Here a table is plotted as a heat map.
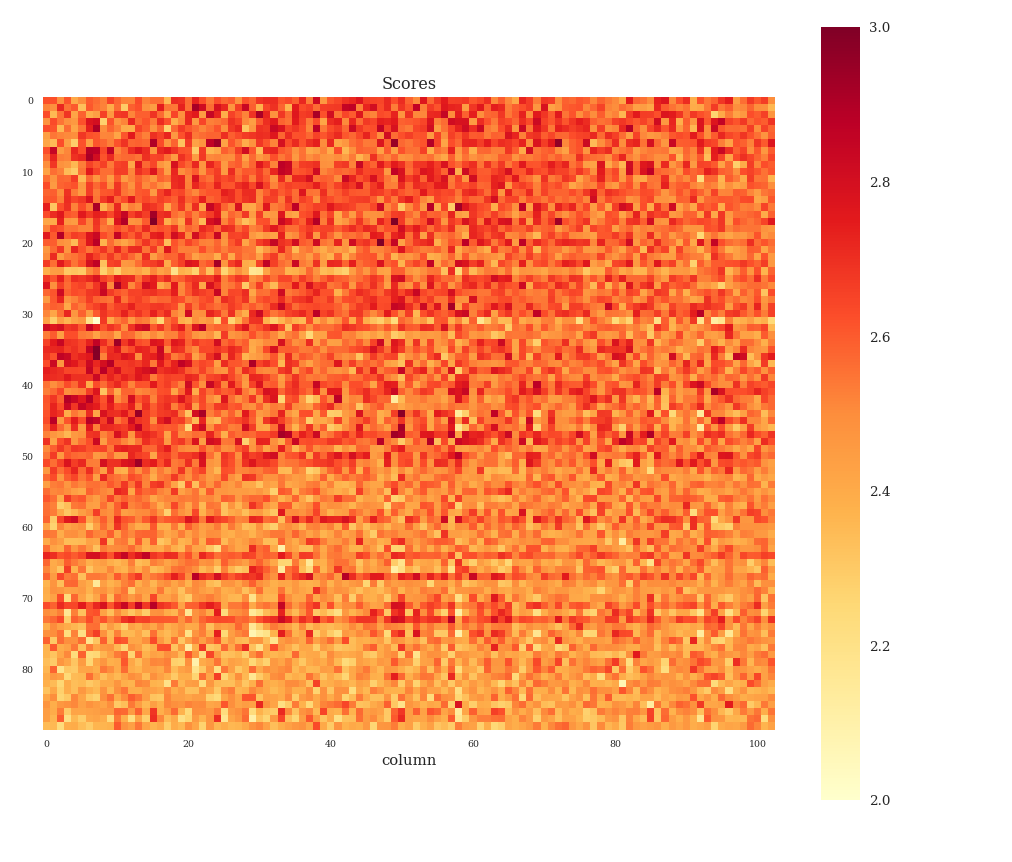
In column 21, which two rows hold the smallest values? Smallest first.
79, 80
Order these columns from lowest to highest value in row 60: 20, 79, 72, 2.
79, 2, 20, 72
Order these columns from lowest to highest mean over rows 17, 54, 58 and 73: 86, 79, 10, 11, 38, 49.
86, 79, 10, 11, 38, 49
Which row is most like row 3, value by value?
41
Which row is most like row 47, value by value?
10
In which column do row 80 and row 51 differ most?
13
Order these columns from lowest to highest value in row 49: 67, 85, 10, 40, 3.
67, 40, 3, 85, 10
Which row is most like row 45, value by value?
7
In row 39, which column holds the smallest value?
50
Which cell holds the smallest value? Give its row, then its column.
31, 7
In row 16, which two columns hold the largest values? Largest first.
15, 11
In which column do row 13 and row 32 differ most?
65
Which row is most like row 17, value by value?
6
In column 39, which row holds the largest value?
59
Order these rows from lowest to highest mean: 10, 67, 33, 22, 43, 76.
76, 33, 22, 43, 67, 10
